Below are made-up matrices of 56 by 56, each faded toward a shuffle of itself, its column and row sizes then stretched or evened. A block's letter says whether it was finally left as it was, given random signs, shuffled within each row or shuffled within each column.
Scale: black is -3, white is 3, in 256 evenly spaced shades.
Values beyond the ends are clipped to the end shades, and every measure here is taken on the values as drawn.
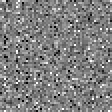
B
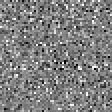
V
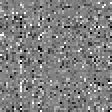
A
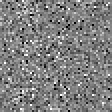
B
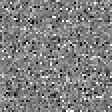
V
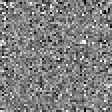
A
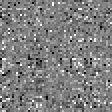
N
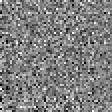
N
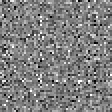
N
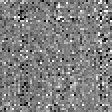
N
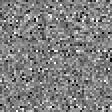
V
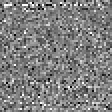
V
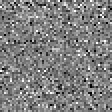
V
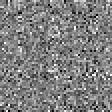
N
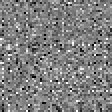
N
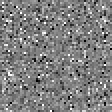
B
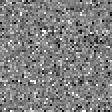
V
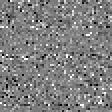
V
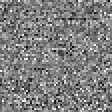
V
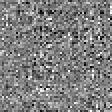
N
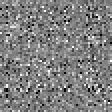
N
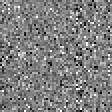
B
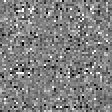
A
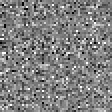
A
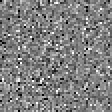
B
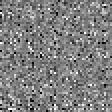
A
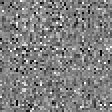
N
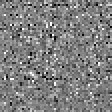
A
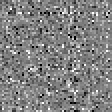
A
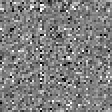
A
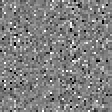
B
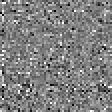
A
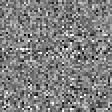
N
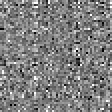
N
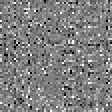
N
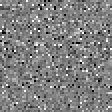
V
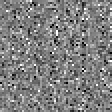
B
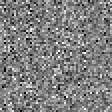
B
